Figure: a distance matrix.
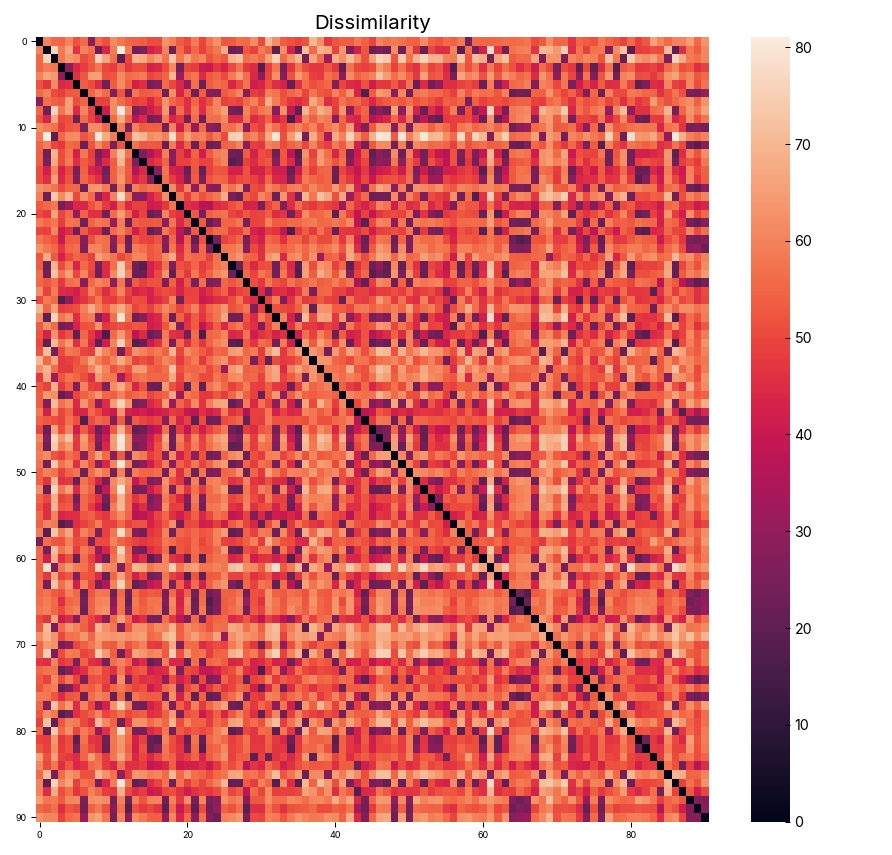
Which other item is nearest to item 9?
34
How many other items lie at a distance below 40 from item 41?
10
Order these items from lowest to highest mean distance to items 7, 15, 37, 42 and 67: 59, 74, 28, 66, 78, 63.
63, 59, 78, 74, 28, 66
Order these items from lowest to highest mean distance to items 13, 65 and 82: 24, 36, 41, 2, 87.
24, 87, 41, 36, 2
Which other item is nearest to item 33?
56
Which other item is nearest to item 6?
44
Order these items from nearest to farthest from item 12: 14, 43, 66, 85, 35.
66, 43, 85, 14, 35
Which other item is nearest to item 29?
83
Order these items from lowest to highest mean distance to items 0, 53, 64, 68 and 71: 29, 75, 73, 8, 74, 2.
2, 74, 73, 75, 29, 8
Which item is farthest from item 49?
11
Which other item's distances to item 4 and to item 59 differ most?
18
